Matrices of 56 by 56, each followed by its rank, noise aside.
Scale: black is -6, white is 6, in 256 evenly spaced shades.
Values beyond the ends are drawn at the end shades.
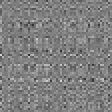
four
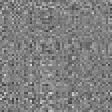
six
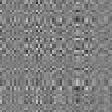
two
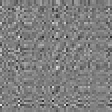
four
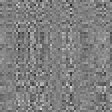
three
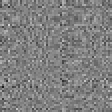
six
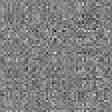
six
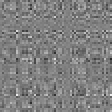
three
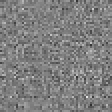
six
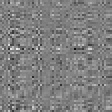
three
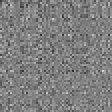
six
